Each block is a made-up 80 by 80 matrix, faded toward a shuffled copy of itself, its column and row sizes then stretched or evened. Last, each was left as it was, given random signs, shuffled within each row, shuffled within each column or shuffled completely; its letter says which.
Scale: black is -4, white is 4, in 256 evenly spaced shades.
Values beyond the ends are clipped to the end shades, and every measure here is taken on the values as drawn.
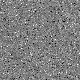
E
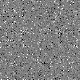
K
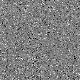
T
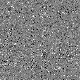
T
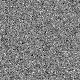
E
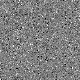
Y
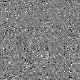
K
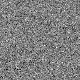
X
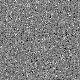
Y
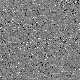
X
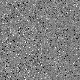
Y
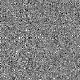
K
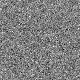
E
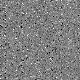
Y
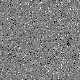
Y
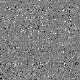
K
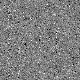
Y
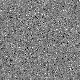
E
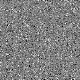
T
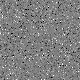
E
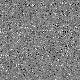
X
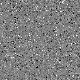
T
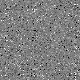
T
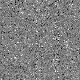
Y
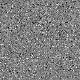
X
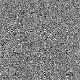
K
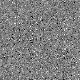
T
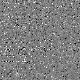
K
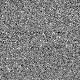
X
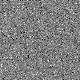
X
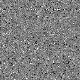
T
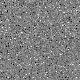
X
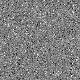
Y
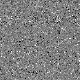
T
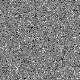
T
